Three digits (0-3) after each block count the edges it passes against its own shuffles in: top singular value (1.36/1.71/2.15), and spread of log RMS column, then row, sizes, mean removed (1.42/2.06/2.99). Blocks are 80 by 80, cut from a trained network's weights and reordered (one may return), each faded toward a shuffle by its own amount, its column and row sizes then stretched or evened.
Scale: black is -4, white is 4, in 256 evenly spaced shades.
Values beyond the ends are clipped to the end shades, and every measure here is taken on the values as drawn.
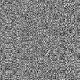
3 2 0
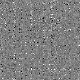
0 2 2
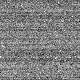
2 0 0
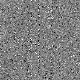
0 2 0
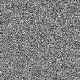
2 1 0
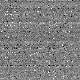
1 1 2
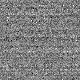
1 1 1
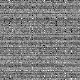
3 2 1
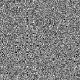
2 1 1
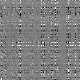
3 3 2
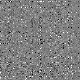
0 2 2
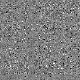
0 2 2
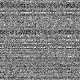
3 1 2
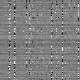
3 3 0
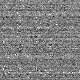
2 1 1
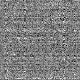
2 2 1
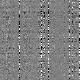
2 3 0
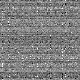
3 2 1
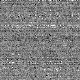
2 1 2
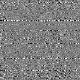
2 1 3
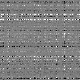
3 2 3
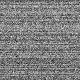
3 0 0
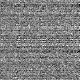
3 2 1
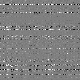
2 1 3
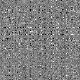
1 2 2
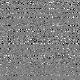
1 1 3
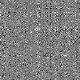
1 2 2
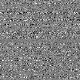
1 0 3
